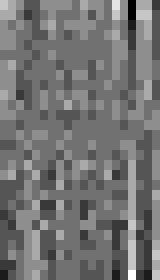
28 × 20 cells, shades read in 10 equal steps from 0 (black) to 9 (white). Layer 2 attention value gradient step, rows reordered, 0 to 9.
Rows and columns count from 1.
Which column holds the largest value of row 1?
15
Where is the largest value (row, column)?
28, 17
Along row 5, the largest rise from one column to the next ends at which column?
18
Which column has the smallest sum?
7
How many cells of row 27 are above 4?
5
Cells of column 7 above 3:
18
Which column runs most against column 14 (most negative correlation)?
6
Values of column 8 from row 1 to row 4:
5 4 4 4
